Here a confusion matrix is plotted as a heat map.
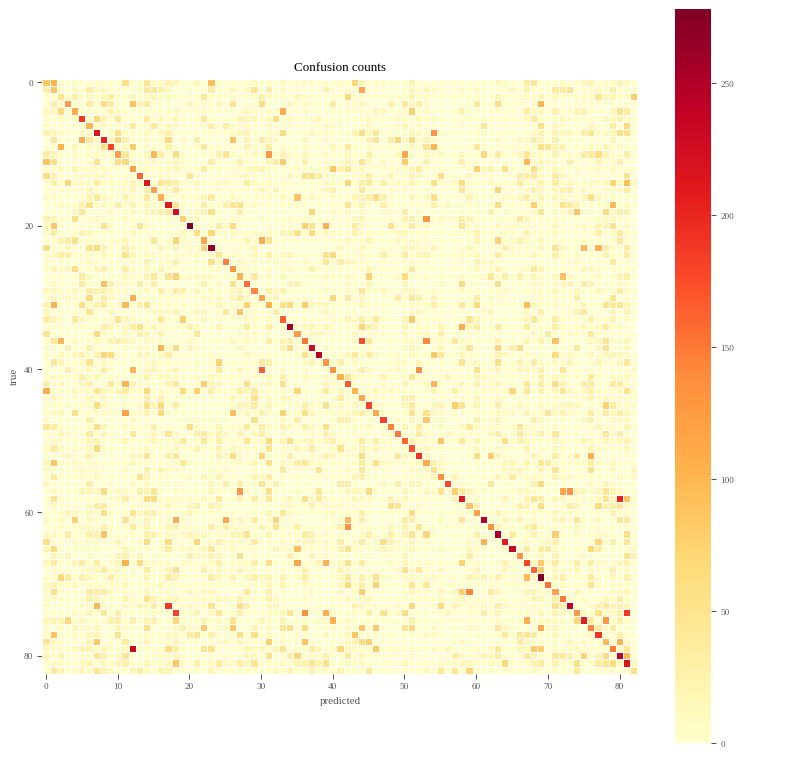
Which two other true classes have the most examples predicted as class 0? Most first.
43, 11
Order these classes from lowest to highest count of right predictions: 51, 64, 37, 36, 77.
36, 51, 77, 64, 37
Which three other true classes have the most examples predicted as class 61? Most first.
64, 10, 6
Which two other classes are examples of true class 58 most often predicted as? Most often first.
80, 81
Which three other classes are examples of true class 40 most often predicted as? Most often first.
30, 52, 12
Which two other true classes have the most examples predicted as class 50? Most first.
10, 11
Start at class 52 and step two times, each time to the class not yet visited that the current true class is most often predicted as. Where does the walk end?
69
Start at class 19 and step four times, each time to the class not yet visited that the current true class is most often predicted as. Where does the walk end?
29
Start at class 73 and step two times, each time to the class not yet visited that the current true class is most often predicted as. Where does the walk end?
79
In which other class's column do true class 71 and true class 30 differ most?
59
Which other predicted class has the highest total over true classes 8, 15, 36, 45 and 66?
44
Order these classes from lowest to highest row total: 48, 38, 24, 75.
24, 48, 38, 75
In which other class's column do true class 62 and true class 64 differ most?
42
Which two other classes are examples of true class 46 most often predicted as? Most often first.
11, 26
